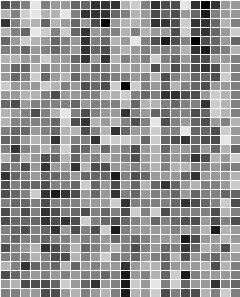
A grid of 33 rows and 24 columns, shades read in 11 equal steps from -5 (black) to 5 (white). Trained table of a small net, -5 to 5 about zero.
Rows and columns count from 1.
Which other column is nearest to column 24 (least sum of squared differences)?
15
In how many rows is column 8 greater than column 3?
13
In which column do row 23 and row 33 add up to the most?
23
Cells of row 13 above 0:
9
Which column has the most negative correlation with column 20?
3
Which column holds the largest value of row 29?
11
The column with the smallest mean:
20
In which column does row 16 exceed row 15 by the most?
12
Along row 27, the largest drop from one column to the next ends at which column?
19
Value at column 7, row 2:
4
